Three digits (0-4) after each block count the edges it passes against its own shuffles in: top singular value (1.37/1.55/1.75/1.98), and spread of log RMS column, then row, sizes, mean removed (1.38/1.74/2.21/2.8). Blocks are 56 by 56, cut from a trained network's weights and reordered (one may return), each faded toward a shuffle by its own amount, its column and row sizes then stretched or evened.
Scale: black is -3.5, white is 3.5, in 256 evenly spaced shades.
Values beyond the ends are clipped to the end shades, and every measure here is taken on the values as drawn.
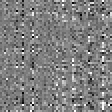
4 4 2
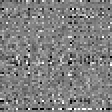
2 3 4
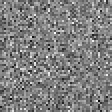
2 2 0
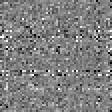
0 3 3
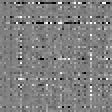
3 2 4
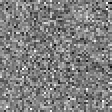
2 2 0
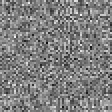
3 1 0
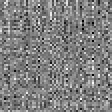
4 4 0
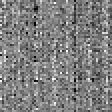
3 3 2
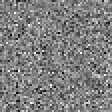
0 1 1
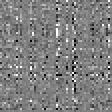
4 4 3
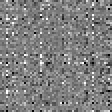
2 3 3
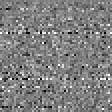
1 0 4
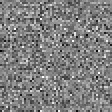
3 0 3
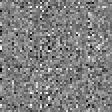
3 3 2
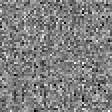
1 2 0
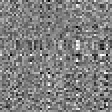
4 3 2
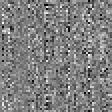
2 4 0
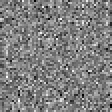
1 1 0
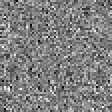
2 1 1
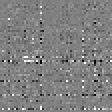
2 2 3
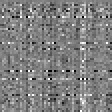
3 2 4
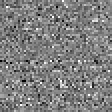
1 0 3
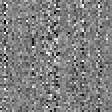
3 4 0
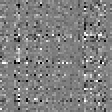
3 4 3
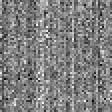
3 2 1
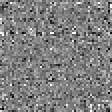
0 2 3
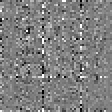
1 4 2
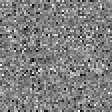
0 1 3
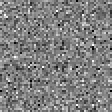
0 2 1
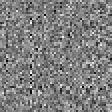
3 2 1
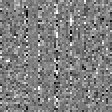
1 4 0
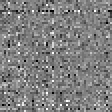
3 3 3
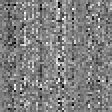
2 4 1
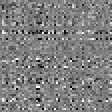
4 3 4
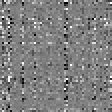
2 4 3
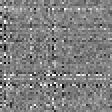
3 3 3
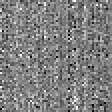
1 3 1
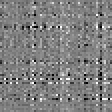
4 3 4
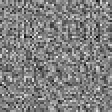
3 0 0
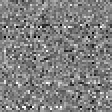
1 1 3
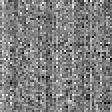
3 1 2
